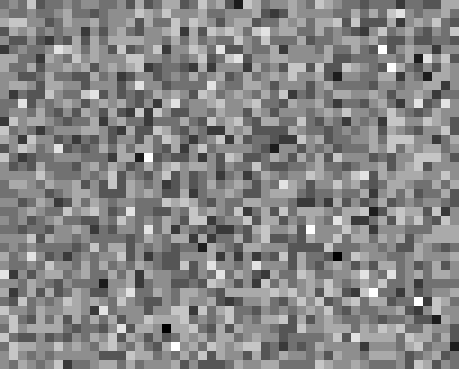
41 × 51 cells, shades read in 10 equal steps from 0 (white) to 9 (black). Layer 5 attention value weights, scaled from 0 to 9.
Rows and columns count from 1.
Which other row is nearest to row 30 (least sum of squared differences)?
10
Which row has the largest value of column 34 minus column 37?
28
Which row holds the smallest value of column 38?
25
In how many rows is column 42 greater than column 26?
16
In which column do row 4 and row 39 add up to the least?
20
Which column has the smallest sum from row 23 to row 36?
30
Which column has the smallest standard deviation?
46
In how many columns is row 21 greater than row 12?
19
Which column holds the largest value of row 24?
42
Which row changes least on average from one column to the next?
2
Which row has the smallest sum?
39
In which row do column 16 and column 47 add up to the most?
32
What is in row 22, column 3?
4
